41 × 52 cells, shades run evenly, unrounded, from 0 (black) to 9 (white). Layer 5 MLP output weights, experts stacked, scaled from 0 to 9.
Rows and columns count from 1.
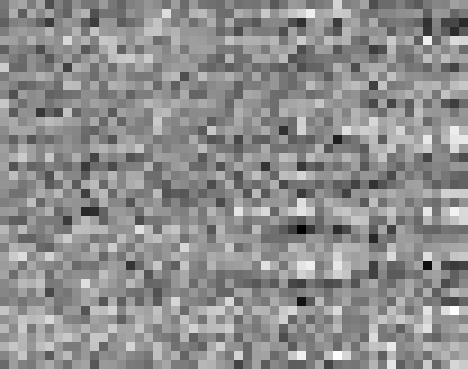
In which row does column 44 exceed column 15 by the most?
41
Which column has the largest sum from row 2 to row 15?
39
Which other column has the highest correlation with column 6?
43
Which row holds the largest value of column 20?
34
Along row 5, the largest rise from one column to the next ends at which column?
48
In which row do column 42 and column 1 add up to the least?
6
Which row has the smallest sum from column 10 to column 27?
19
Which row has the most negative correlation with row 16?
30
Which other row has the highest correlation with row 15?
24
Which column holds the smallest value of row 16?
38
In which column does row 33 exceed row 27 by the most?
42
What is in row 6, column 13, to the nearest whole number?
7
